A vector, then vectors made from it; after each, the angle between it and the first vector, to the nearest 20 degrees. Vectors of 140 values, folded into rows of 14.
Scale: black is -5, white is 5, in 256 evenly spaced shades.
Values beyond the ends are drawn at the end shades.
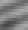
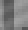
100 degrees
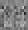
100 degrees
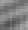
20 degrees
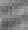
20 degrees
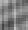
40 degrees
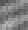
160 degrees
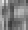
60 degrees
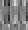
100 degrees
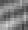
160 degrees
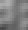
60 degrees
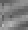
160 degrees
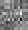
60 degrees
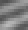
160 degrees
